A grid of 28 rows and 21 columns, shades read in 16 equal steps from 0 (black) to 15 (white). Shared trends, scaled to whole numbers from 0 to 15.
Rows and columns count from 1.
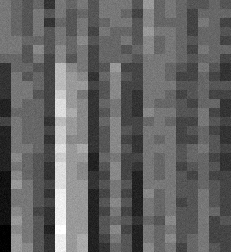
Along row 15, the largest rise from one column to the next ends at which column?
6
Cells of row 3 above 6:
7
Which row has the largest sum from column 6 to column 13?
17
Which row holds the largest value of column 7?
13
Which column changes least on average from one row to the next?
9
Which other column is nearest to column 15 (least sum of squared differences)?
19
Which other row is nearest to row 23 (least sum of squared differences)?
22
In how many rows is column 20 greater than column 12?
9
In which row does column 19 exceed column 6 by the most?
3
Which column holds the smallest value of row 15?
1
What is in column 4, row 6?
8
